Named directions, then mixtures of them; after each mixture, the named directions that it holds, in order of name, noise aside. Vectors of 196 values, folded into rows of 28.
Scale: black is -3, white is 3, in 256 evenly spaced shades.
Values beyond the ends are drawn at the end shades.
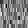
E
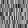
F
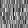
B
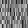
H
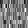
B, E.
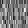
B, E, H.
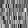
B, E, F.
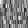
B, E.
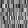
B, E, F.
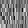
B, F, H.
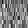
E, H.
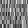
H.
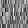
B.
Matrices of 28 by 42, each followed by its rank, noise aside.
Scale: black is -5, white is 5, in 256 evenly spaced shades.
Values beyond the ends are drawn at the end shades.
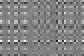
one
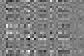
two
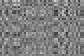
two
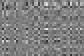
two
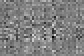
four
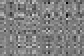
three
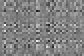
two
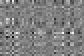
two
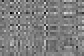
two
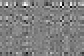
two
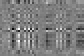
one
